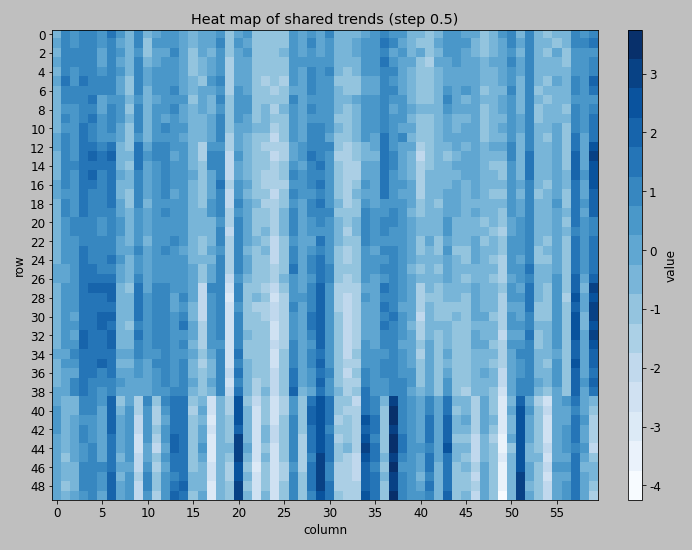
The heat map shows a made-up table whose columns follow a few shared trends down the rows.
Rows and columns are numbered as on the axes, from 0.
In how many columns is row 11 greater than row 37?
16
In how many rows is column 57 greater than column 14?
38
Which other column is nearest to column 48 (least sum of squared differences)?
53
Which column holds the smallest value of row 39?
49
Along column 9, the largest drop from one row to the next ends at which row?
39
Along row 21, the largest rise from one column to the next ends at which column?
20
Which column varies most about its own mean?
59
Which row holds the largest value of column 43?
44
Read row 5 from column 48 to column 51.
-0.5 0 0.5 -0.5
